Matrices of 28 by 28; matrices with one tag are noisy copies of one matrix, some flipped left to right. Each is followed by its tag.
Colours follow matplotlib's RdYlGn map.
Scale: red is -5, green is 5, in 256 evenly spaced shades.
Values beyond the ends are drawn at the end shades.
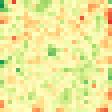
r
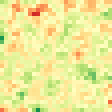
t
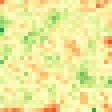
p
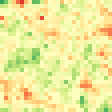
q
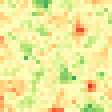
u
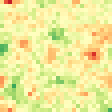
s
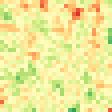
t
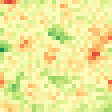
s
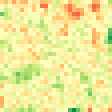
t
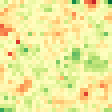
q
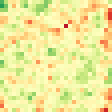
r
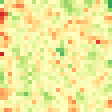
r
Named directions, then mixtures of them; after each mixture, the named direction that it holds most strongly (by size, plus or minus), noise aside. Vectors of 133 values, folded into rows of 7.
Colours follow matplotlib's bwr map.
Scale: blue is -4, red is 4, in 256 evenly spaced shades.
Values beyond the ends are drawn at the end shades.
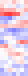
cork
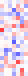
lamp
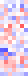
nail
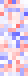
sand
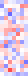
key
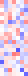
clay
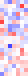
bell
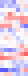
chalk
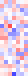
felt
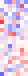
bell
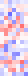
key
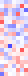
bell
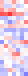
cork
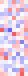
nail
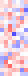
sand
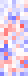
nail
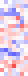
lamp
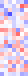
key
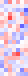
clay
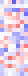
sand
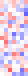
clay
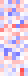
lamp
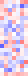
key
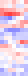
cork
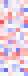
clay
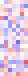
key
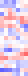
chalk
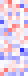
bell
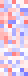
clay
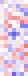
felt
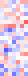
lamp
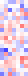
nail
